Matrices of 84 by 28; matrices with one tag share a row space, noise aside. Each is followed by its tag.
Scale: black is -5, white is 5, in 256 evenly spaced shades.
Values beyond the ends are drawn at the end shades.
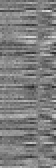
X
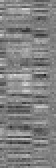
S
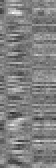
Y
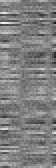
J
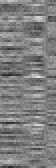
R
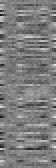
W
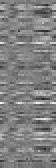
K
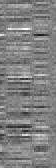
S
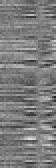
X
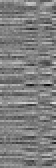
X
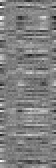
W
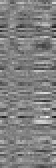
K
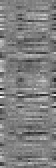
W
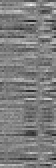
X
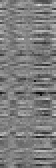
K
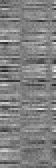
J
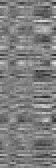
K
